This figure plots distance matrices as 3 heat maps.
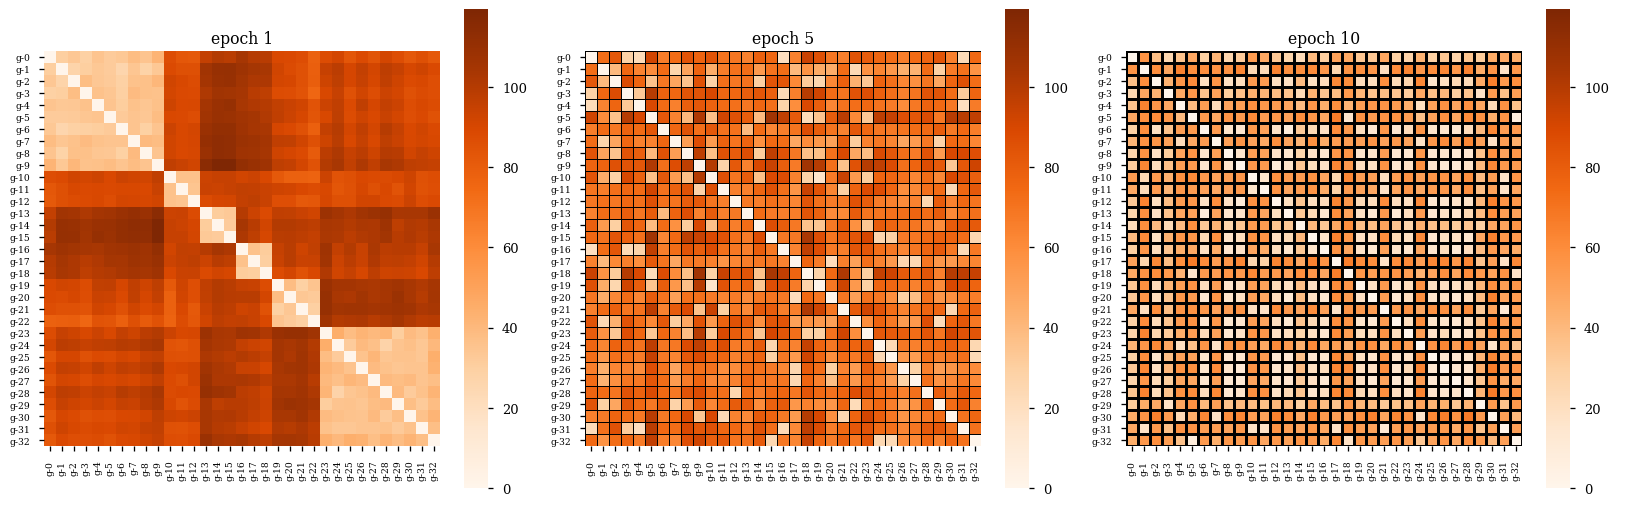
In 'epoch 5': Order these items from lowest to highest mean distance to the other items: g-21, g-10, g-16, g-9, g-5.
g-10, g-16, g-21, g-5, g-9
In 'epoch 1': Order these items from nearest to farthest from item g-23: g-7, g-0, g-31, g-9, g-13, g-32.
g-31, g-32, g-0, g-7, g-9, g-13
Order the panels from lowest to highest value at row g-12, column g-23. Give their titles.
epoch 10, epoch 5, epoch 1
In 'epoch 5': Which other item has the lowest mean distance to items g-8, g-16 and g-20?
g-17
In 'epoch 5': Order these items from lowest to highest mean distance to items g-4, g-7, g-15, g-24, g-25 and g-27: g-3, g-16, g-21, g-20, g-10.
g-20, g-16, g-3, g-10, g-21
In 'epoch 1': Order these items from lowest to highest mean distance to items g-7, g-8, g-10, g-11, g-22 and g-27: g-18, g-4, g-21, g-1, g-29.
g-1, g-4, g-21, g-29, g-18
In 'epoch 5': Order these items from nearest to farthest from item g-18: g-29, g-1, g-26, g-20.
g-1, g-29, g-20, g-26
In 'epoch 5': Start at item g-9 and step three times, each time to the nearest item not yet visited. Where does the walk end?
g-21
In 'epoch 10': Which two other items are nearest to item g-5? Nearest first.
g-32, g-18
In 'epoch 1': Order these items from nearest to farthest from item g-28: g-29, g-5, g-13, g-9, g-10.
g-29, g-10, g-5, g-9, g-13
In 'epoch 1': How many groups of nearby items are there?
6
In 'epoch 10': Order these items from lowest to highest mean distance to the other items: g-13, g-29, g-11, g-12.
g-13, g-12, g-29, g-11
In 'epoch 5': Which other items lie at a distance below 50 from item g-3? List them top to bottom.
g-0, g-4, g-16, g-31
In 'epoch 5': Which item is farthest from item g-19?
g-9
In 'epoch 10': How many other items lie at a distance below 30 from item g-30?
3
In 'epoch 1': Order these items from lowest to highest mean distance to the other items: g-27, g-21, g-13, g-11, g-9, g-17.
g-27, g-9, g-11, g-21, g-17, g-13
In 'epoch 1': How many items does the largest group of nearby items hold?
10
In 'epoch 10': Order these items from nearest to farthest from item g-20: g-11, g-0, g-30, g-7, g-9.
g-9, g-0, g-11, g-7, g-30
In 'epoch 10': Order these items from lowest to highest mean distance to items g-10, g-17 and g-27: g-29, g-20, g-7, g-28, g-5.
g-29, g-20, g-28, g-7, g-5
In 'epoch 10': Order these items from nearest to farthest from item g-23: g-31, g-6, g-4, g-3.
g-6, g-3, g-4, g-31
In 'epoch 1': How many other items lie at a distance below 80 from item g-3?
10
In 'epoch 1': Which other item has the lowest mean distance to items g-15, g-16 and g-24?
g-18
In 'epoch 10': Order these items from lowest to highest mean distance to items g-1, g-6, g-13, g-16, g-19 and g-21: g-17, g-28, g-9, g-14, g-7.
g-9, g-28, g-14, g-17, g-7
